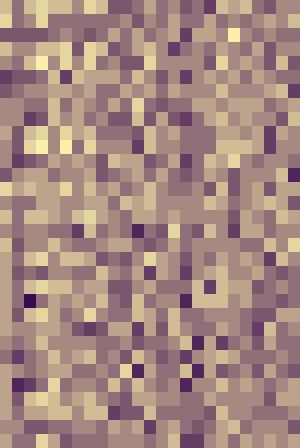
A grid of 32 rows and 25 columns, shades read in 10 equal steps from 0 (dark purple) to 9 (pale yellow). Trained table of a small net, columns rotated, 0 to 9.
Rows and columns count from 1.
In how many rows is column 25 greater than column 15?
9
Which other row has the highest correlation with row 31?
12
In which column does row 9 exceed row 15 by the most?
25
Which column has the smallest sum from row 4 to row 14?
16
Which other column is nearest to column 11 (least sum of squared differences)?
23
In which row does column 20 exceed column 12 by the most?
11
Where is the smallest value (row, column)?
22, 3
